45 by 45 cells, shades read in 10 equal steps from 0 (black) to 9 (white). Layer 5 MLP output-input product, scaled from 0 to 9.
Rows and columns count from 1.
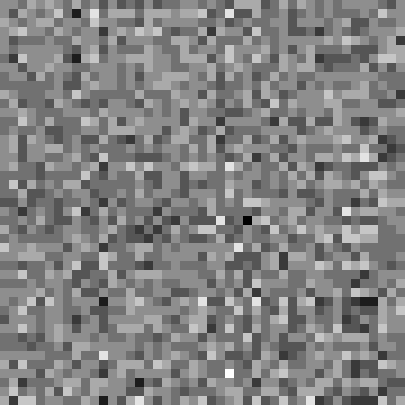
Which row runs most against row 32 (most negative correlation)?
33
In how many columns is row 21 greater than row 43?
16
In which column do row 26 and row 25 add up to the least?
28
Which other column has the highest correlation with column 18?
3
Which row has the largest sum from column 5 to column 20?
2
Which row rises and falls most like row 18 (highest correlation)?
30
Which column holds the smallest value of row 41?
40
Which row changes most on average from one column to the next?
45
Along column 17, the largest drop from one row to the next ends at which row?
20
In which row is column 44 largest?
7
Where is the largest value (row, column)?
42, 26
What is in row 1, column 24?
5
